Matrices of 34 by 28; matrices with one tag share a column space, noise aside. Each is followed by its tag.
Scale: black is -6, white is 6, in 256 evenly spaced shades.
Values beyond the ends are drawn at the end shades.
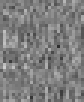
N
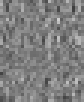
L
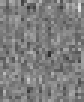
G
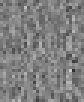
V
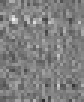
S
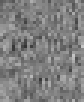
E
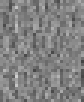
V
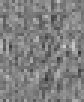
E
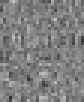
L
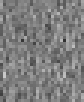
N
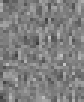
L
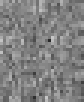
L
